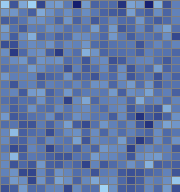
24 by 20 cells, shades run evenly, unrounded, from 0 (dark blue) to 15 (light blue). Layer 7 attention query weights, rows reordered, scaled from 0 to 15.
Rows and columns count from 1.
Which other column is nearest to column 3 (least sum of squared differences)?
6
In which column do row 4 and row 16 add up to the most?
19
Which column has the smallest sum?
15
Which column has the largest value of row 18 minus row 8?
14
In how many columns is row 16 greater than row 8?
8
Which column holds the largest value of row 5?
4
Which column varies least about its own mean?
13
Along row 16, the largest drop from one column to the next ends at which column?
9
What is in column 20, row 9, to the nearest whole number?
7
